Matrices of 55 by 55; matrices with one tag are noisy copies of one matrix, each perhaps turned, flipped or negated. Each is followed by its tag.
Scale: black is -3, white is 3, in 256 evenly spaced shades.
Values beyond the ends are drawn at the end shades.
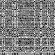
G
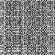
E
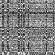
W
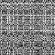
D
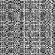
D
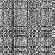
W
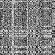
W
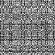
D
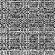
E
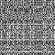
D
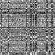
W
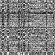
W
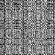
E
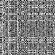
G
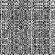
E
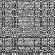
G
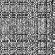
G
